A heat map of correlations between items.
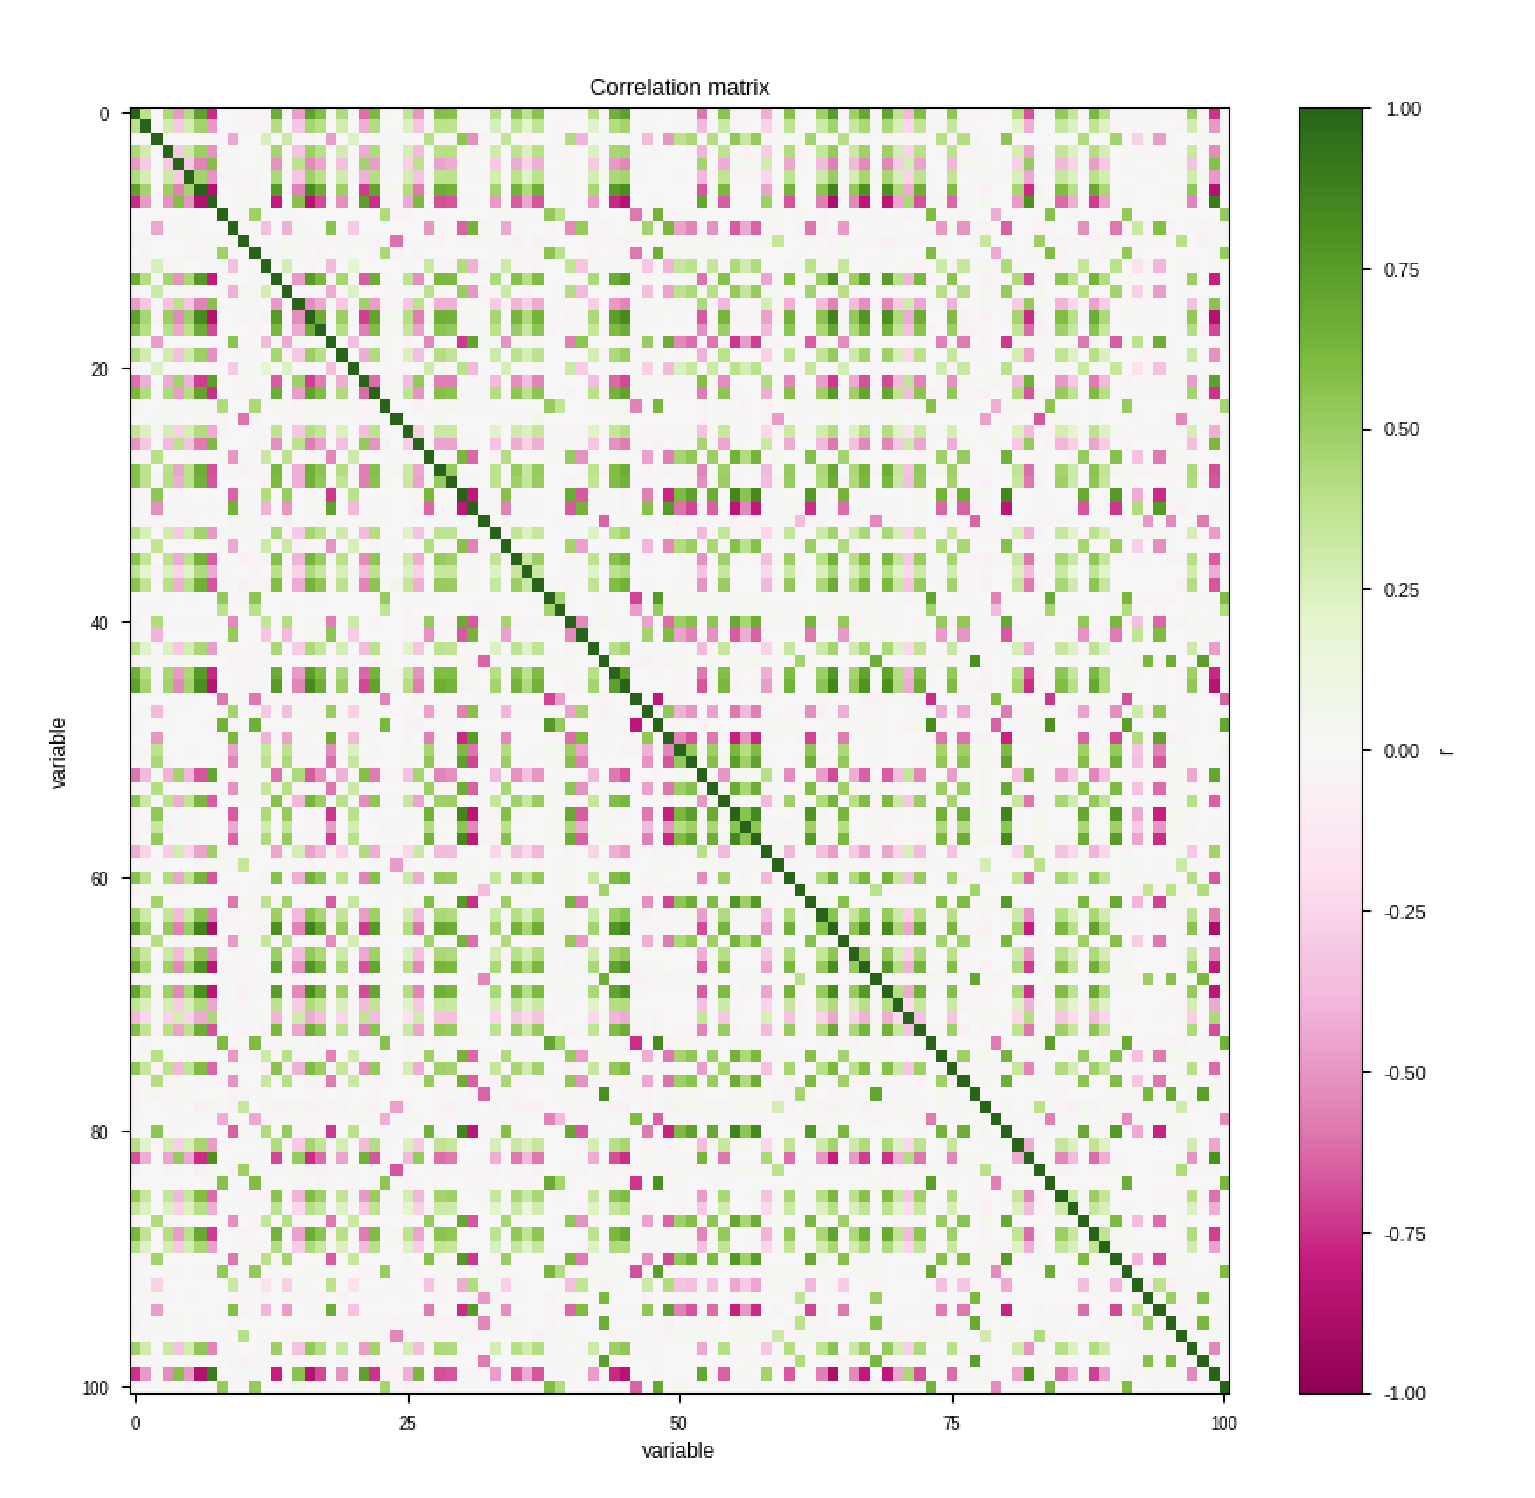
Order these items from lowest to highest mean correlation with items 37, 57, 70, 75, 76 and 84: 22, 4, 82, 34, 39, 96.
82, 4, 96, 39, 34, 22
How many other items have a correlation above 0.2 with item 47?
7
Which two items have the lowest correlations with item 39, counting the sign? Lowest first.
46, 79
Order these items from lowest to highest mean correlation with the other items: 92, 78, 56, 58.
58, 92, 78, 56
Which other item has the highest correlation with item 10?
83
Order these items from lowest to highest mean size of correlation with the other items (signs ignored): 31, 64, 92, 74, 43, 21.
43, 92, 74, 31, 21, 64
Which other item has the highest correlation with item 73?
48
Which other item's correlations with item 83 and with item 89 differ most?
24
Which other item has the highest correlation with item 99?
7
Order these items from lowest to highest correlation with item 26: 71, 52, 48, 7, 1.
1, 48, 71, 52, 7
